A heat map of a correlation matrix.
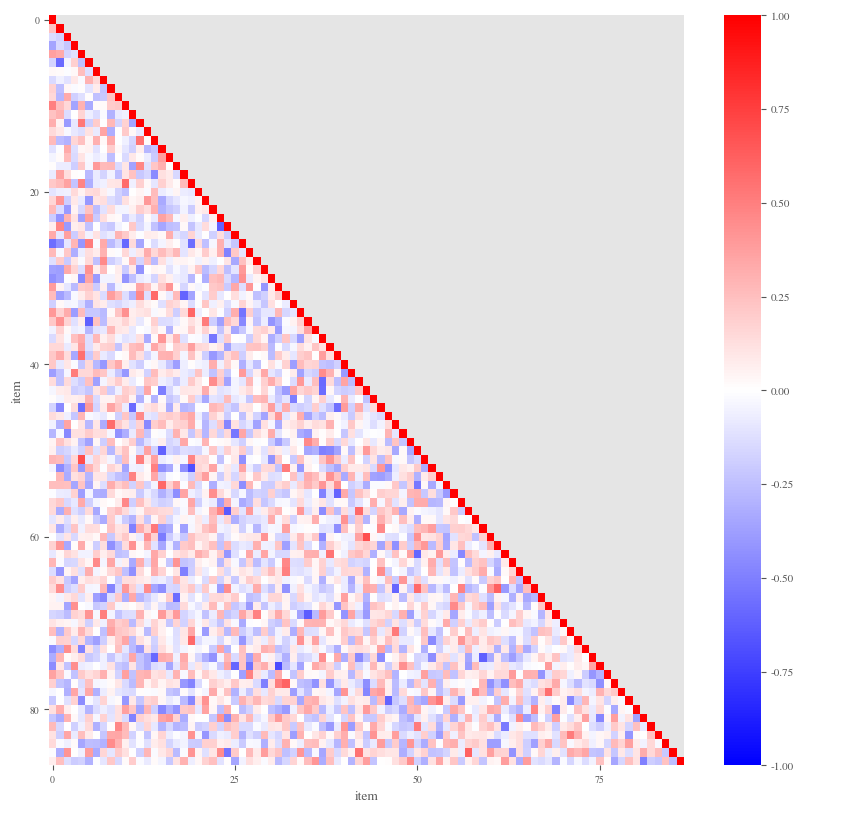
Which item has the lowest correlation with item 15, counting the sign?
50
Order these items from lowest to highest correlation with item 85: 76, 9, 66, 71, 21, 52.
52, 21, 66, 76, 9, 71
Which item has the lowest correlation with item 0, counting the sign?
26
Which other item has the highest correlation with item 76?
27
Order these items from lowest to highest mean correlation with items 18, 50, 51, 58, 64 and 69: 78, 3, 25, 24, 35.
35, 25, 24, 3, 78
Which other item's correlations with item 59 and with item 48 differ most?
74
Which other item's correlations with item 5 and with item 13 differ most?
21
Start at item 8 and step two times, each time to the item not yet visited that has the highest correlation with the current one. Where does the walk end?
71
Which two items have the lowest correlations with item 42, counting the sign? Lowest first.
37, 74
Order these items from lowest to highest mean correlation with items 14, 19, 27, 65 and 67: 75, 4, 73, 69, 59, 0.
75, 73, 69, 59, 4, 0
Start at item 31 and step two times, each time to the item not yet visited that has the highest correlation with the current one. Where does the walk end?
32
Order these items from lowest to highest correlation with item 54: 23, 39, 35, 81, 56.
23, 56, 81, 35, 39
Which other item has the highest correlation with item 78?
68
